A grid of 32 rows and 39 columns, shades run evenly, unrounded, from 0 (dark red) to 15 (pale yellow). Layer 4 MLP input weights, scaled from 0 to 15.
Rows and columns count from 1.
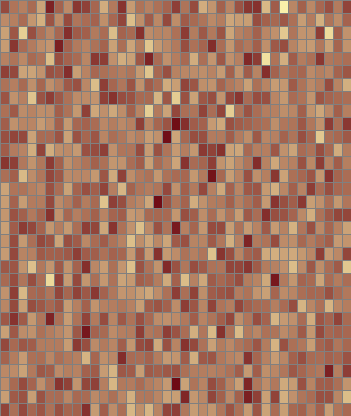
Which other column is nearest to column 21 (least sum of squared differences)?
29
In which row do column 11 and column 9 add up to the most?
9
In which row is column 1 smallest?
13
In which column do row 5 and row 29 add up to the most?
30
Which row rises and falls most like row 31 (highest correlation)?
19
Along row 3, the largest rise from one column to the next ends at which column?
37
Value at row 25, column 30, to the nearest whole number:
6
